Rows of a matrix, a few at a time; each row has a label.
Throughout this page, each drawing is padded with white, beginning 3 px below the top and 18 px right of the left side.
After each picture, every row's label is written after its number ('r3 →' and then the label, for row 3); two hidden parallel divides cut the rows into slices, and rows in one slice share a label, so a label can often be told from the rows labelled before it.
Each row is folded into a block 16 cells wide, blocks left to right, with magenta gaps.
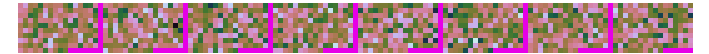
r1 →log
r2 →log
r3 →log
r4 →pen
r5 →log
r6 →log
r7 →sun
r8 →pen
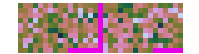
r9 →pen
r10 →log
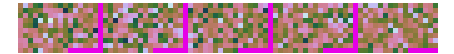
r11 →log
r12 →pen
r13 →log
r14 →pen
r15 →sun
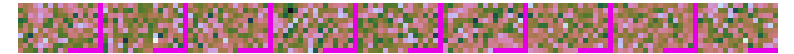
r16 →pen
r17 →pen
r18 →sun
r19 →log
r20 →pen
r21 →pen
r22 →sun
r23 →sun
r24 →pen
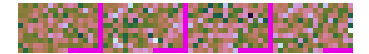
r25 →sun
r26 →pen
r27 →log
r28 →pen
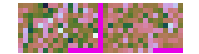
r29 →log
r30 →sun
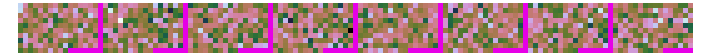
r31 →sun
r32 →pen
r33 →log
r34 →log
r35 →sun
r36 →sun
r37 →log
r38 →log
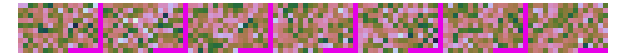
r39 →log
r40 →log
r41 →sun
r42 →log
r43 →log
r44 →log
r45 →pen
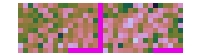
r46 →sun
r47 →log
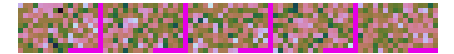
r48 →pen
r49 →log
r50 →pen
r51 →log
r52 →sun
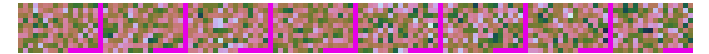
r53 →sun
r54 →sun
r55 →log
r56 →sun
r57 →pen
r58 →log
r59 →log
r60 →log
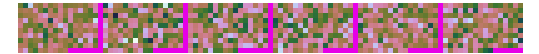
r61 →sun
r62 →log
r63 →log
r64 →pen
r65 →sun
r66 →log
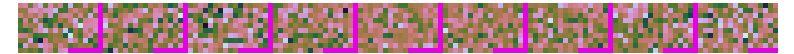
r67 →pen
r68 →log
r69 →log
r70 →pen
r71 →sun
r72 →sun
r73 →sun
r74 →pen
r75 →log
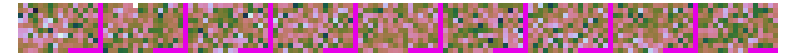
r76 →log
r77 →sun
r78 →pen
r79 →log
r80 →sun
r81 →log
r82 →log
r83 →sun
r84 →sun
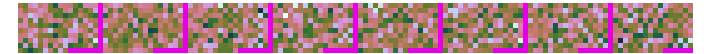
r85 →pen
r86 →sun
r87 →pen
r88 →pen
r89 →pen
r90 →pen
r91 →log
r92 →pen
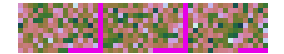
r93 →log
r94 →sun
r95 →pen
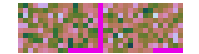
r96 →sun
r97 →sun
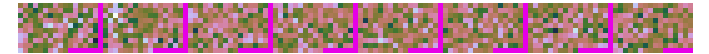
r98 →log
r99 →pen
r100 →sun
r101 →sun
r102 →sun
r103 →sun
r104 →log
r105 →sun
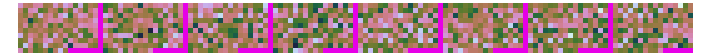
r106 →sun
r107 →sun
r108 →pen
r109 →pen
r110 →log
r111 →log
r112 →log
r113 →pen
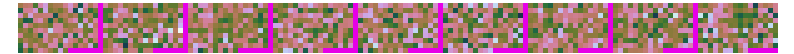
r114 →pen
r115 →pen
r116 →sun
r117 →sun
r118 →pen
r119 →pen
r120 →sun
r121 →pen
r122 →pen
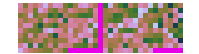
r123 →sun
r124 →log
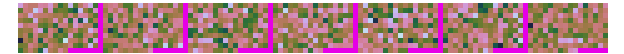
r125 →pen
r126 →sun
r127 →sun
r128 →sun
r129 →log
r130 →pen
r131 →sun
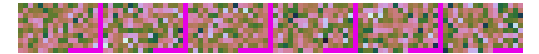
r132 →sun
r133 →log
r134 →sun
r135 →log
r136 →pen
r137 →pen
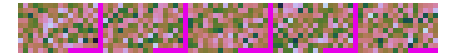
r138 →log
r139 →log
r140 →sun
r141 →pen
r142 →pen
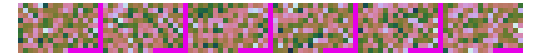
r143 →pen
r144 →pen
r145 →log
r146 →pen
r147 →pen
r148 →pen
